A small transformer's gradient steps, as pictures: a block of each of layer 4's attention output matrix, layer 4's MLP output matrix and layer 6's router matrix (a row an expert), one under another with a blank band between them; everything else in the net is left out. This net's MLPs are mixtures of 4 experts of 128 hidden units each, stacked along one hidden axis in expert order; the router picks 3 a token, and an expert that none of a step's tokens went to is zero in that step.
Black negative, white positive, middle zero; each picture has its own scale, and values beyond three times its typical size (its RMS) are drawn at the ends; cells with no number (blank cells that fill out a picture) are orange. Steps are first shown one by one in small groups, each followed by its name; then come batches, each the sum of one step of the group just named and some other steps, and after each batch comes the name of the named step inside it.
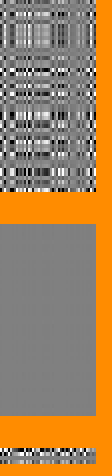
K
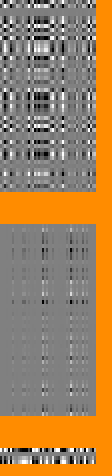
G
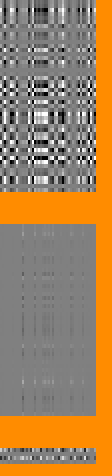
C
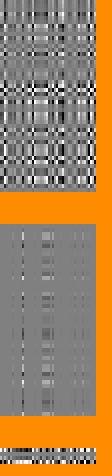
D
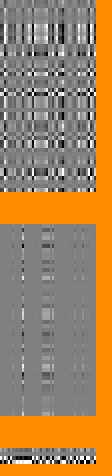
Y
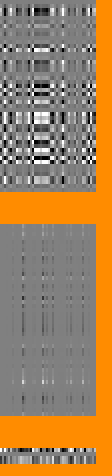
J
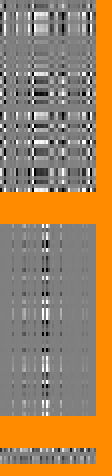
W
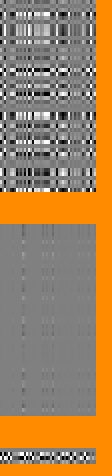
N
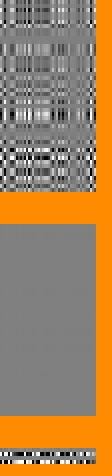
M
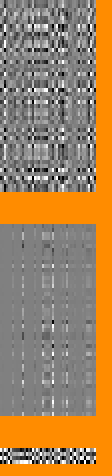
D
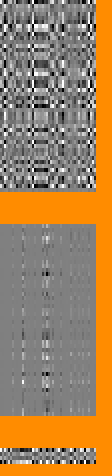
D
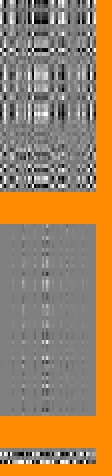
M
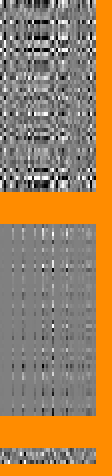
C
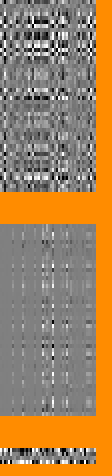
G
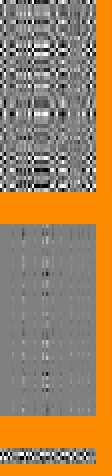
N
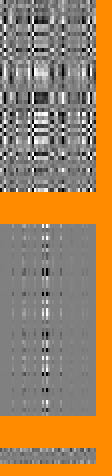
W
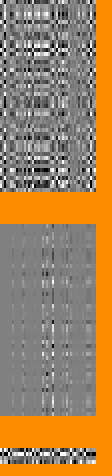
K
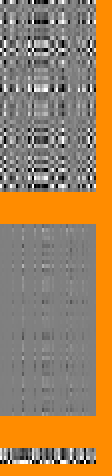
G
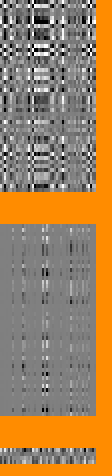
G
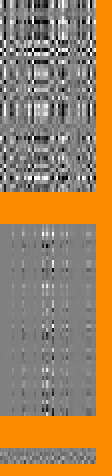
C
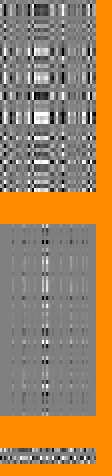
J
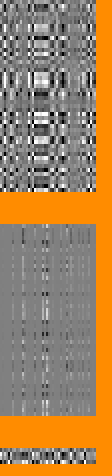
W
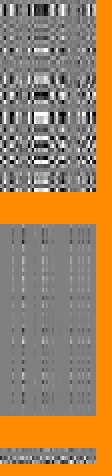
C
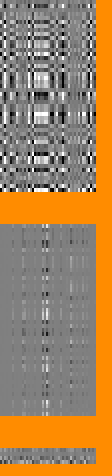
W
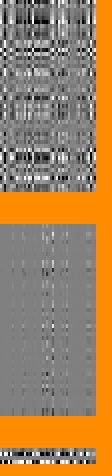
M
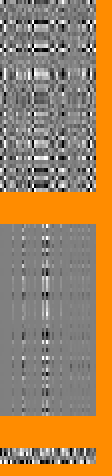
W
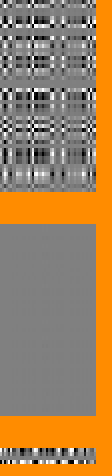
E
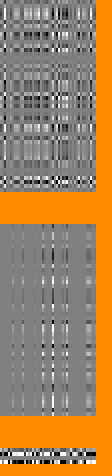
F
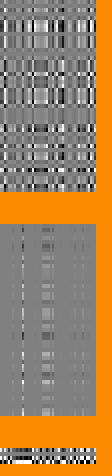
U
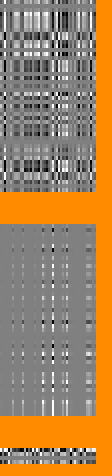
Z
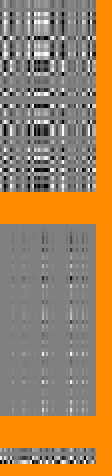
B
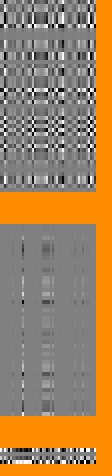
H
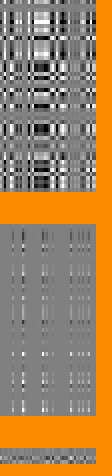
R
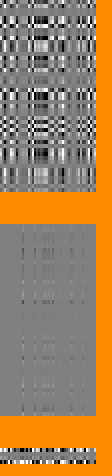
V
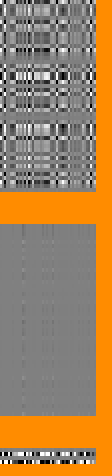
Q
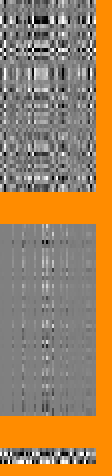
E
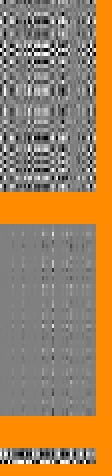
B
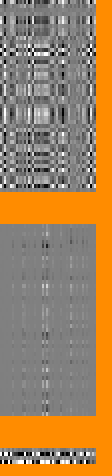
B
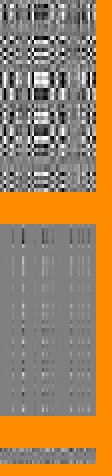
R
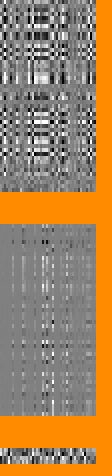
Z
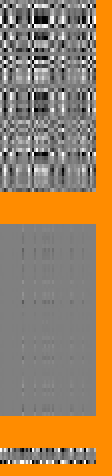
V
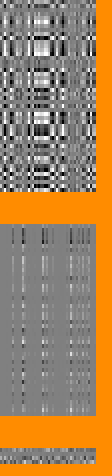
B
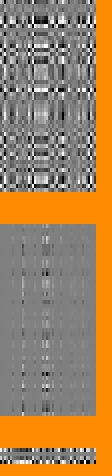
H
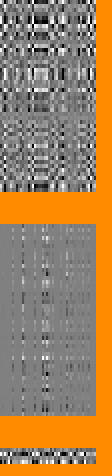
E
